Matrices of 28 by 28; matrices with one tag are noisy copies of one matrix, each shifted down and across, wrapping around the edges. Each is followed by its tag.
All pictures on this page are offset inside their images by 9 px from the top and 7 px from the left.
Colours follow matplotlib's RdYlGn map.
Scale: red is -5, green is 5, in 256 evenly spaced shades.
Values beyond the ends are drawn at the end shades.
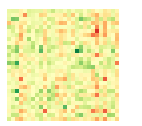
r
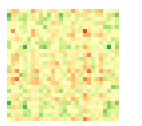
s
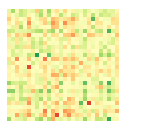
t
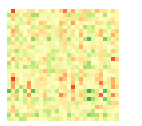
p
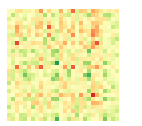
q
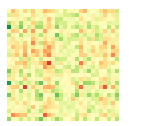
q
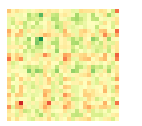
s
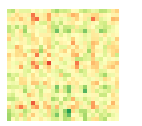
s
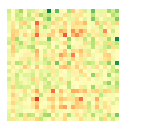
t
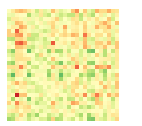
q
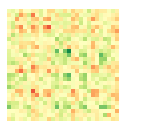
s
